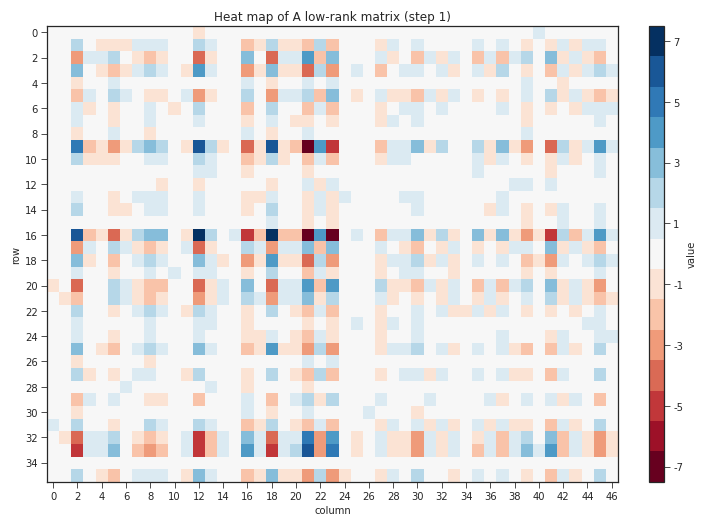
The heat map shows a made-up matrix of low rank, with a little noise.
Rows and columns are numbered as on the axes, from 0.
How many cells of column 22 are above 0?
16
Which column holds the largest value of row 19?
18
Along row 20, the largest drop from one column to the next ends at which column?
22
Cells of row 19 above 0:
10
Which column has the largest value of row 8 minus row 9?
21
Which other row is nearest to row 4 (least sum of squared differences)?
8
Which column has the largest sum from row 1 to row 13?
12
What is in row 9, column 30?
3
